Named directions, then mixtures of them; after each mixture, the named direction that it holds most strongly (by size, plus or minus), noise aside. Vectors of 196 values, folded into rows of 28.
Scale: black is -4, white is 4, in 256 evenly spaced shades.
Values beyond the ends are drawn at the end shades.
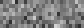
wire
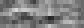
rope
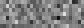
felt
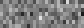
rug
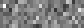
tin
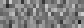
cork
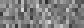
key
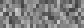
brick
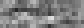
rope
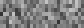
brick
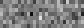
rug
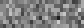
felt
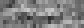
rope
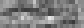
rope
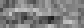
rope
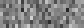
key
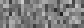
brick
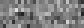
rug
